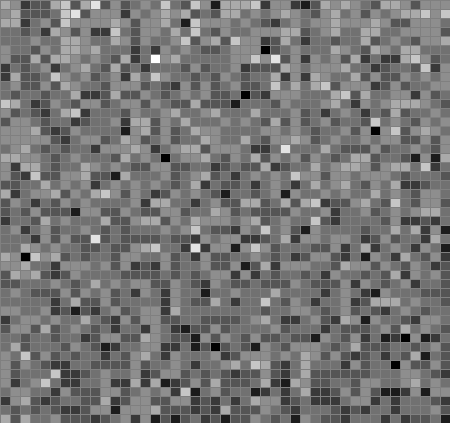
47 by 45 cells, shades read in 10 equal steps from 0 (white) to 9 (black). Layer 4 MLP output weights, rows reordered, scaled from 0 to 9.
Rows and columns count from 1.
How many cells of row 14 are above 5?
12
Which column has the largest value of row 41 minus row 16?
40
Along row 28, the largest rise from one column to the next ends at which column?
21
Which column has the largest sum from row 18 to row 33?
45
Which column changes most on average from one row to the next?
26
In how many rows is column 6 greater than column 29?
22
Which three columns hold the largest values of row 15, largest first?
38, 13, 6
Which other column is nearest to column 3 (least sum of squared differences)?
31
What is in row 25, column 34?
7
